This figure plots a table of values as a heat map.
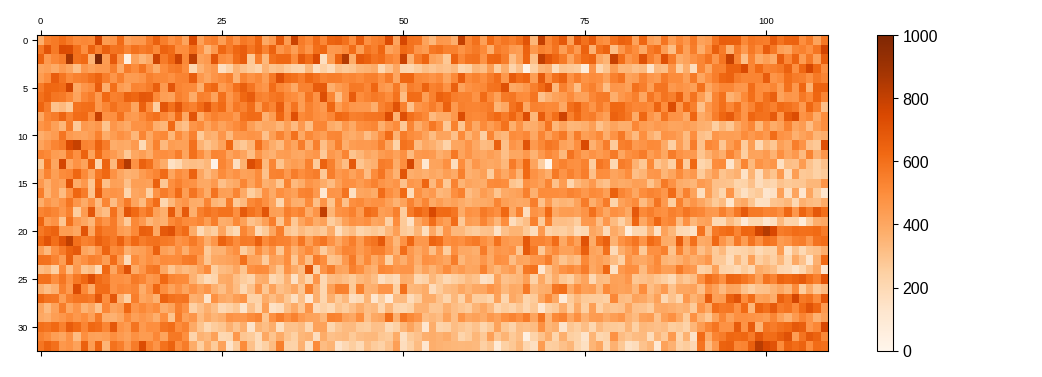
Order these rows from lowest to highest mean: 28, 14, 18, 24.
28, 24, 14, 18
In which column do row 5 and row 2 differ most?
39
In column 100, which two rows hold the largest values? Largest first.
20, 32
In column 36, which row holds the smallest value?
3
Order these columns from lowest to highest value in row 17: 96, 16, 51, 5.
96, 5, 51, 16
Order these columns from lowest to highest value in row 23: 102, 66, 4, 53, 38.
102, 66, 53, 38, 4
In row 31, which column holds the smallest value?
67
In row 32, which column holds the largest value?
99
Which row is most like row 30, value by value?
25
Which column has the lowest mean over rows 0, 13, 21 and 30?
53
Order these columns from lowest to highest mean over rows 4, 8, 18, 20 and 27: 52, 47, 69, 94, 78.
78, 47, 52, 69, 94
